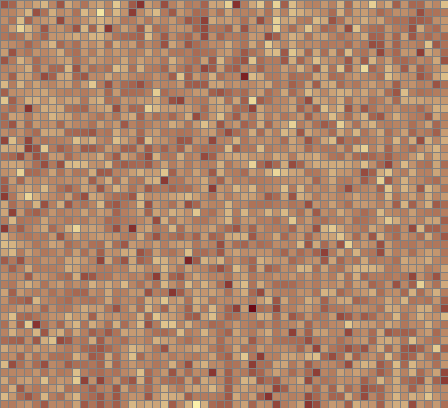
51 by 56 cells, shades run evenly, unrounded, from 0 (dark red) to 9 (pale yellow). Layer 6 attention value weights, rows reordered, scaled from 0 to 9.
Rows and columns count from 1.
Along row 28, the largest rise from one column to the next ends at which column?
21
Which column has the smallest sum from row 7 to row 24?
31
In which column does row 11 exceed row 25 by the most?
1
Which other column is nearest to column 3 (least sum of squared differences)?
45
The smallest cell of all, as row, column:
39, 32
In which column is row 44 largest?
55
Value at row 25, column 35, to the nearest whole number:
4
